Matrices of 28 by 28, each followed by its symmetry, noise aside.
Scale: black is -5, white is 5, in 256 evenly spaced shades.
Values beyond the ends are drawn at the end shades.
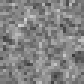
symmetric.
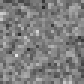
symmetric across the other diagonal.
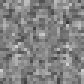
mirrored left to right.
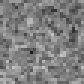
symmetric across the other diagonal.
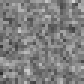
antisymmetric.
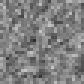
no symmetry.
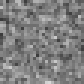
antisymmetric.
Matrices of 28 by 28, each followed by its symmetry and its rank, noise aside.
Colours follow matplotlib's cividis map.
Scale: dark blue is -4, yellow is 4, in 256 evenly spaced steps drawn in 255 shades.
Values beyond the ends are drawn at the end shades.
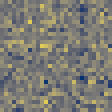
no symmetry, rank eight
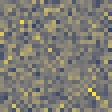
symmetric, rank eight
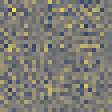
no symmetry, rank four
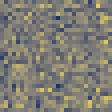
no symmetry, rank eight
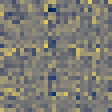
no symmetry, rank six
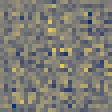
no symmetry, rank six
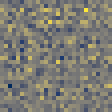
antisymmetric, rank eight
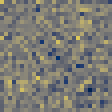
symmetric, rank eight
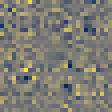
no symmetry, rank six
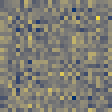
no symmetry, rank six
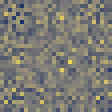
symmetric, rank six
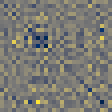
symmetric, rank four
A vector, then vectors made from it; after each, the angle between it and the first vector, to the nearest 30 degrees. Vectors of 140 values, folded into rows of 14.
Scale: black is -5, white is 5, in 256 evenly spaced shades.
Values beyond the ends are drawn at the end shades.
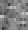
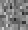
120 degrees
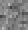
150 degrees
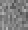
120 degrees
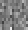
90 degrees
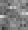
30 degrees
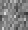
120 degrees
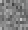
120 degrees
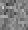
60 degrees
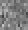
120 degrees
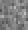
60 degrees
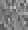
60 degrees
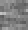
120 degrees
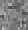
150 degrees
